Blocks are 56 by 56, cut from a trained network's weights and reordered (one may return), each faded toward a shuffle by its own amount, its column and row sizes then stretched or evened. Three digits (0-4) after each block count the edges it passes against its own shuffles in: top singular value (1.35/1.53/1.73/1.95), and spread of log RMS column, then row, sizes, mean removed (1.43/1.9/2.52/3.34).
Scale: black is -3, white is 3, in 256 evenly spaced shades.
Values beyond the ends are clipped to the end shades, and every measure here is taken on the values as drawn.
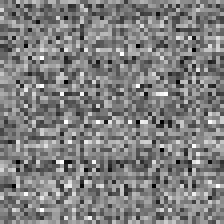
4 1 2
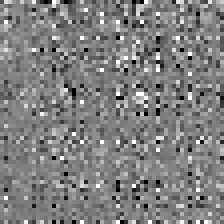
0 4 3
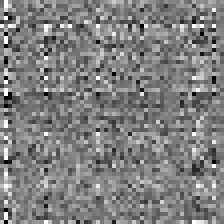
4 3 1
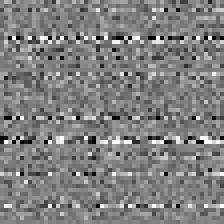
4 0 4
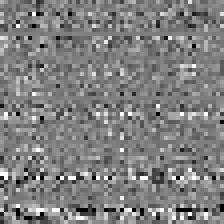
2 2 4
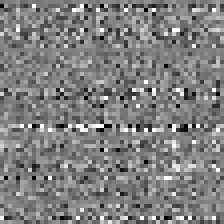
1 1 4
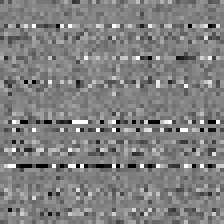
3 0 4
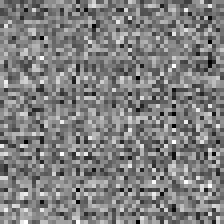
4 3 0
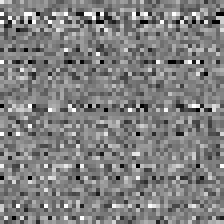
1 0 4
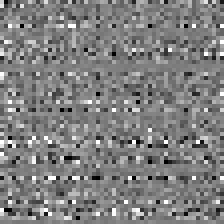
0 2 4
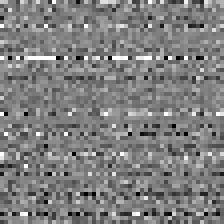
3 0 4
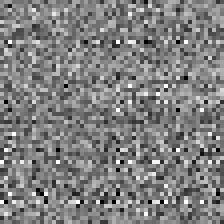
3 1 2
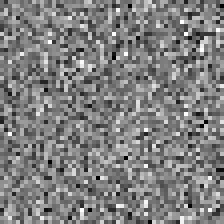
0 1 0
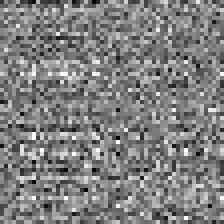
4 2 1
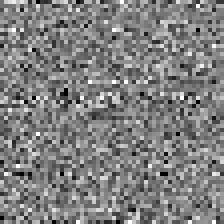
1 0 2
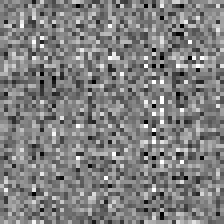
1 3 1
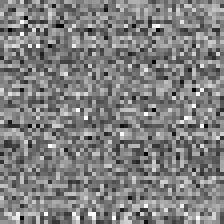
3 0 1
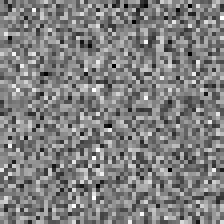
1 0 0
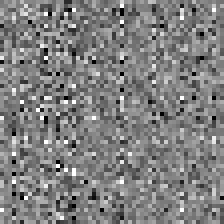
0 3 1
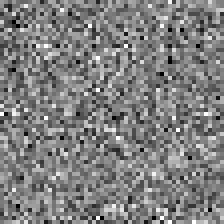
1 0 1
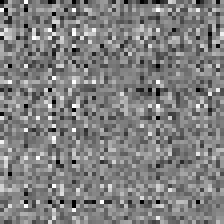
2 3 2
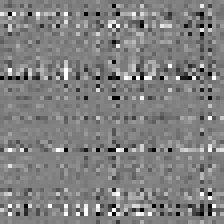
2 3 4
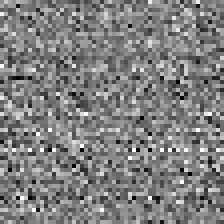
1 1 2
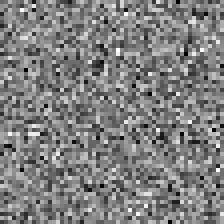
1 0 0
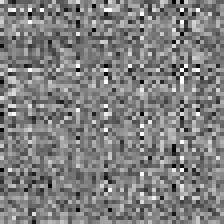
4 3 1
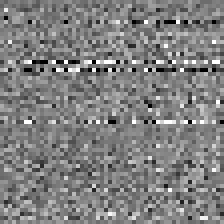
4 1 3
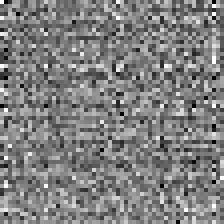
3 2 0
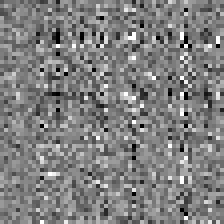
4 3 1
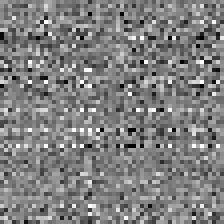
3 2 3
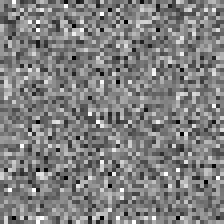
1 1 1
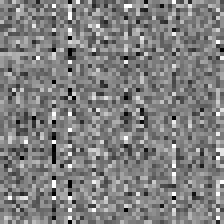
2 3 1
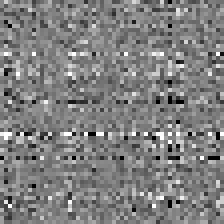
2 2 3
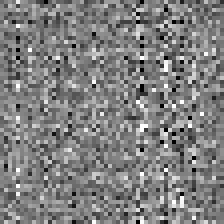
2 3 0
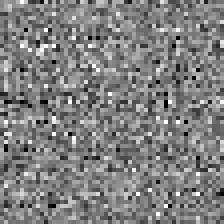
1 1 2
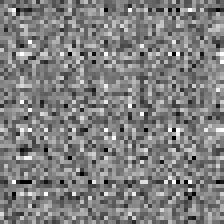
4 2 2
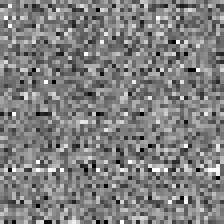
1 0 3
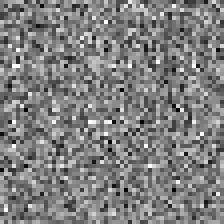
0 0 1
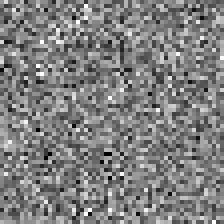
1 1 0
